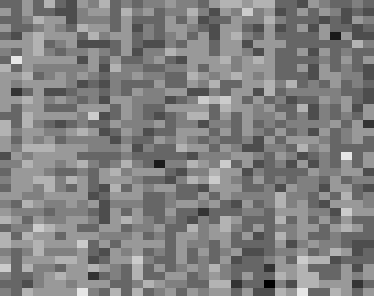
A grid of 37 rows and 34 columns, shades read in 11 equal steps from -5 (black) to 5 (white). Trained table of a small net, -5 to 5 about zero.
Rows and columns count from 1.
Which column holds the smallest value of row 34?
25
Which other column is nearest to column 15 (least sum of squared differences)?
14
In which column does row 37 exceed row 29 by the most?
8
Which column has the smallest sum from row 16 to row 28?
10
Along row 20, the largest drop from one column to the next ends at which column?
33
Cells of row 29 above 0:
16
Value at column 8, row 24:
1
